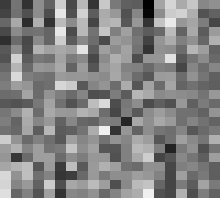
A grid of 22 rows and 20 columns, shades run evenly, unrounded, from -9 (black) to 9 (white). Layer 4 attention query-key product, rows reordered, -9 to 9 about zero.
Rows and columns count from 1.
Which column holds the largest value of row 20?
1
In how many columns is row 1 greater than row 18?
10
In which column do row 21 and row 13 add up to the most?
5
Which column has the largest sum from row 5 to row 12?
6
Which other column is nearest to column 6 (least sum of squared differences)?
16
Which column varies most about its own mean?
14
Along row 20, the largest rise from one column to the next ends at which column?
17
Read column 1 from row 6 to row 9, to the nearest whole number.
-3 -3 -2 -1
